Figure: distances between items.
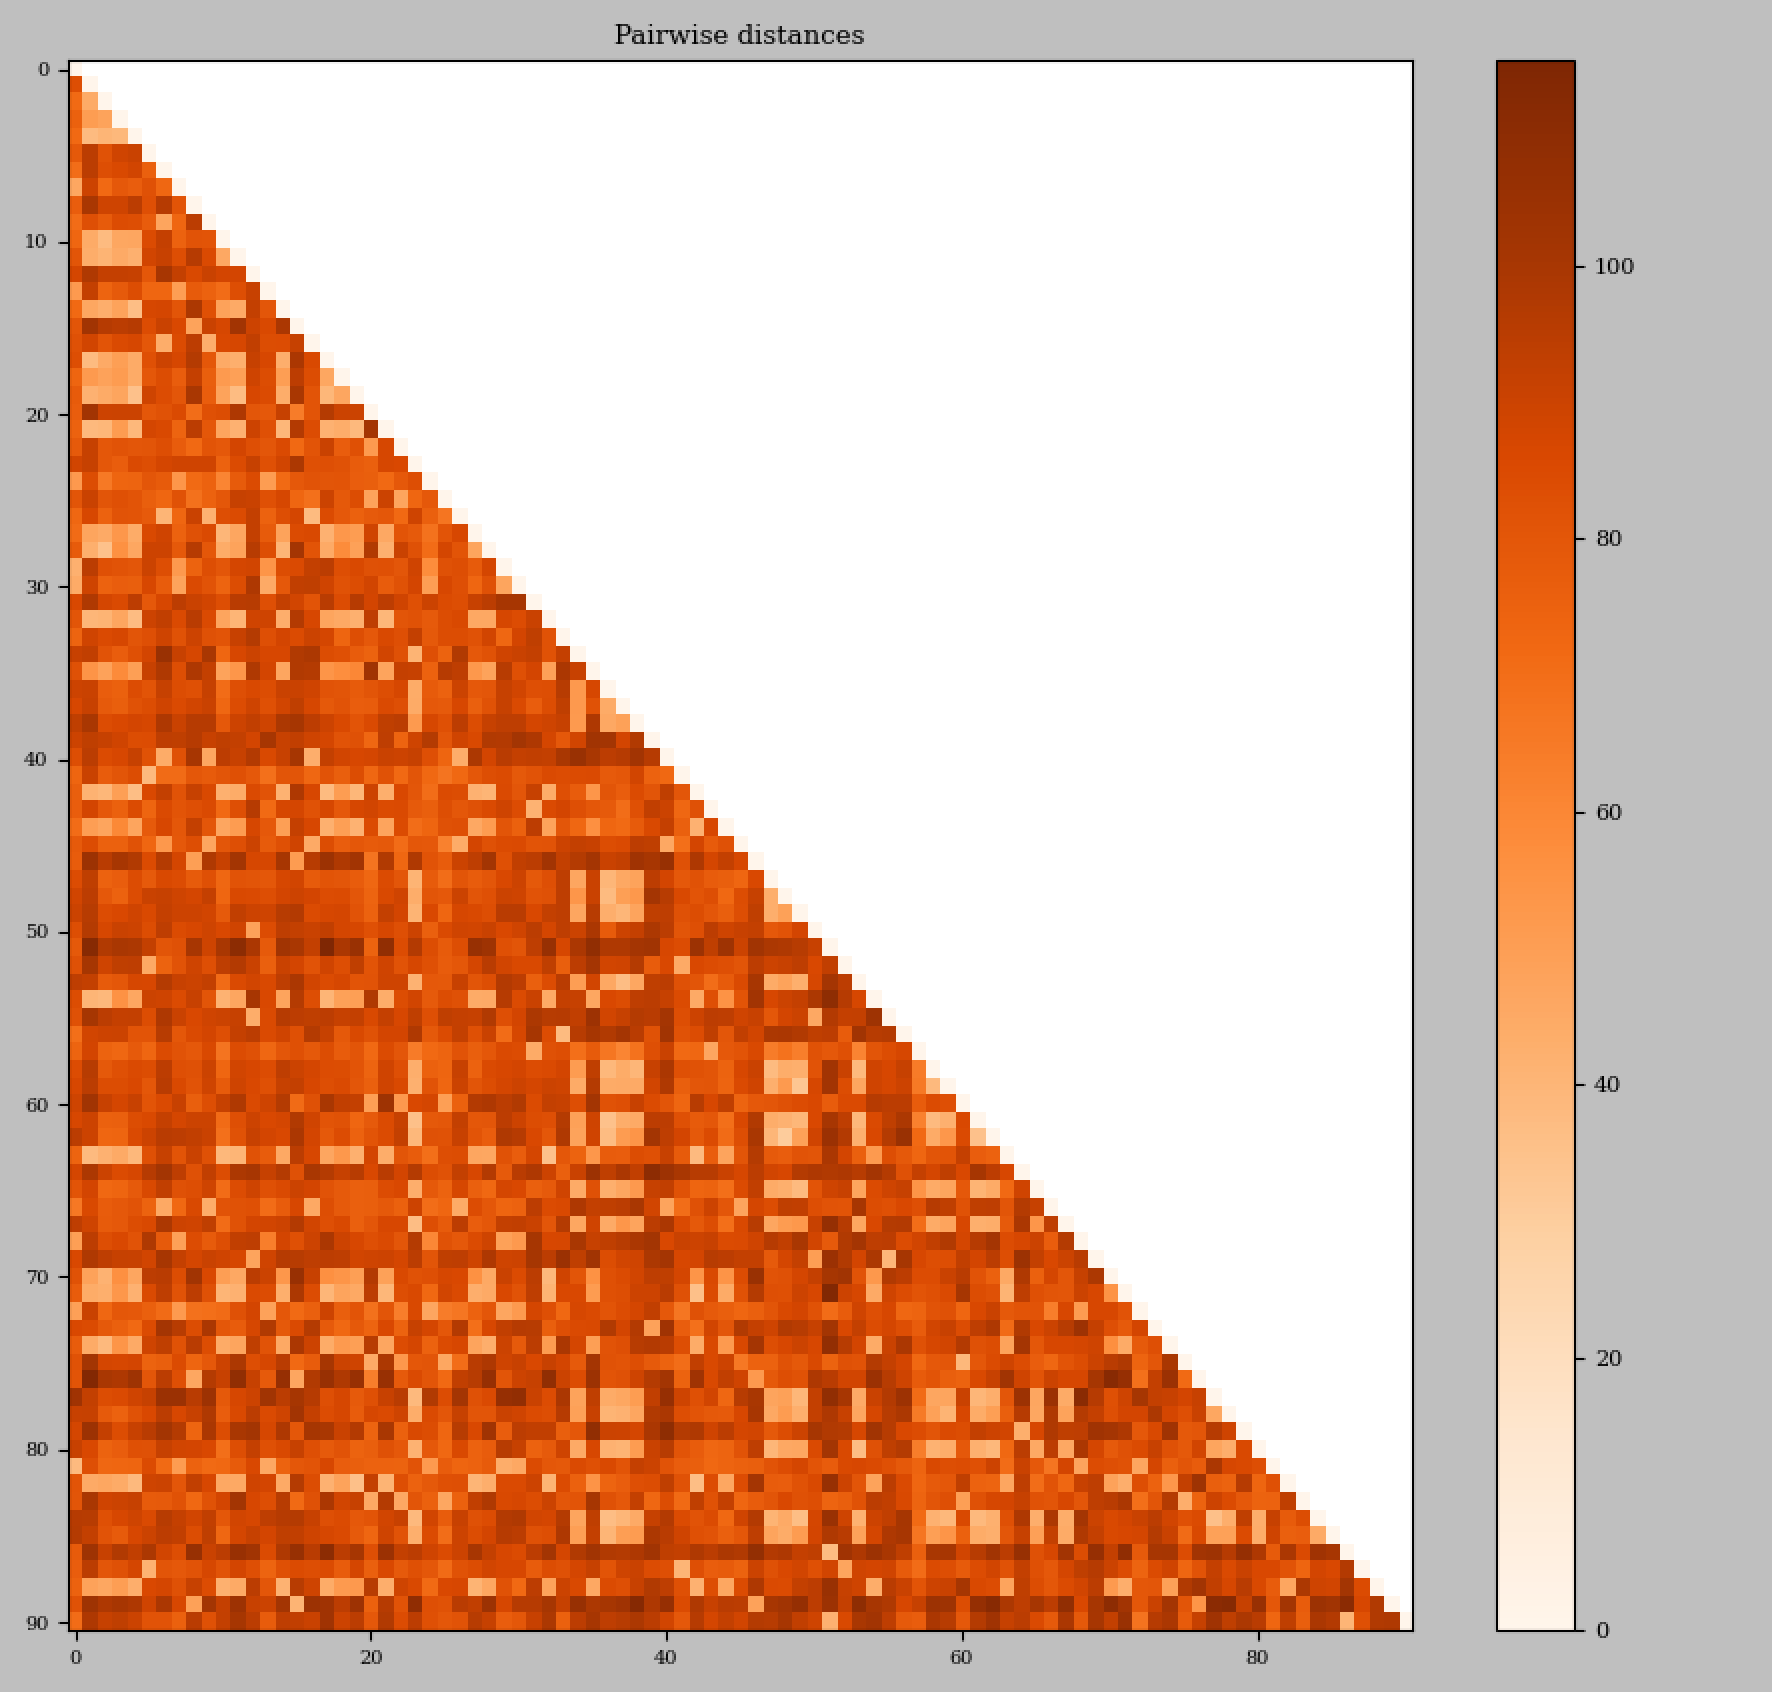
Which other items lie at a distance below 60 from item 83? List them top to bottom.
20, 22, 25, 60, 75
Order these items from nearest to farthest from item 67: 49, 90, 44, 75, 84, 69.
84, 49, 44, 75, 69, 90
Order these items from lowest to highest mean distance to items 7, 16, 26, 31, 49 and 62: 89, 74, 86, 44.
44, 74, 86, 89
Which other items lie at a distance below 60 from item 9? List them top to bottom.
6, 16, 26, 40, 45, 66
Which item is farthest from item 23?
89
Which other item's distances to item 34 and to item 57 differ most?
31
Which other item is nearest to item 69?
55
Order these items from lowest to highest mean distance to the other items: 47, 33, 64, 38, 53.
47, 53, 38, 33, 64
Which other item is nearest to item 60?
75
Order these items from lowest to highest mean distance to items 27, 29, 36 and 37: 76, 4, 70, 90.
4, 70, 76, 90
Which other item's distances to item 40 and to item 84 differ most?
77
